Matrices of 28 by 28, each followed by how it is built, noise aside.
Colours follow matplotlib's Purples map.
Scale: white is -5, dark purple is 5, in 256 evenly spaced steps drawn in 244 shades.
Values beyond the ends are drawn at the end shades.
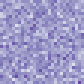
noise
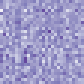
low rank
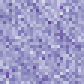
Toeplitz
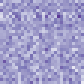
repeating columns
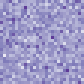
noise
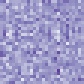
low rank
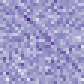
Toeplitz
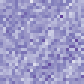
Hankel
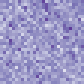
Toeplitz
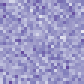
Toeplitz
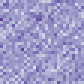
Hankel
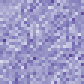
Hankel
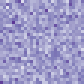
noise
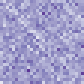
Toeplitz
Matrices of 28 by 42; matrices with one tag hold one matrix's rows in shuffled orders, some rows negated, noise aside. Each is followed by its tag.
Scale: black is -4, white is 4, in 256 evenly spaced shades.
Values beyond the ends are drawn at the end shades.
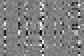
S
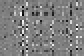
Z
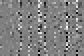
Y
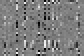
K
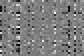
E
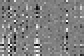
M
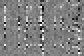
S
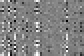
M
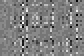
Z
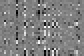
K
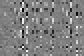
Z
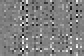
Z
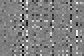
Z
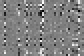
S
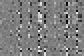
Y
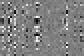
M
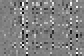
Z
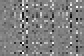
Z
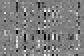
K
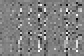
Y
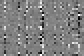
S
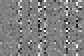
Y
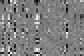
M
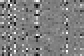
M
